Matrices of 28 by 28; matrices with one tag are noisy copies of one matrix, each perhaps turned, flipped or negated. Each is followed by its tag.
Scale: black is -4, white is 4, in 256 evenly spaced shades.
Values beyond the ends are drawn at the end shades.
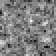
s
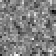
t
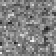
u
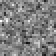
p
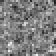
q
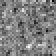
u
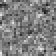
q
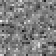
p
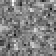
s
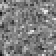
q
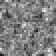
q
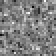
p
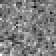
p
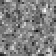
q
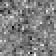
p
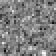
t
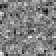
q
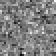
p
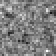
s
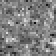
s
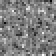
u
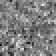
p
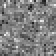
t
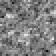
s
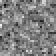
t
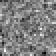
t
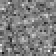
u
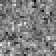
p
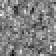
s
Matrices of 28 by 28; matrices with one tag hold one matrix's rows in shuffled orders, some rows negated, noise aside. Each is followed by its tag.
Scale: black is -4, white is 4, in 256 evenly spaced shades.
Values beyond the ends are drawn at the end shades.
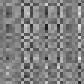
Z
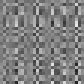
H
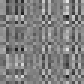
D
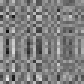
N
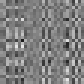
D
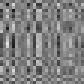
N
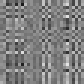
D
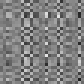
Z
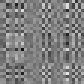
D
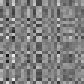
N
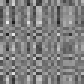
N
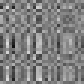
N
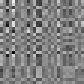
N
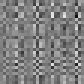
H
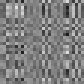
D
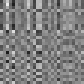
N
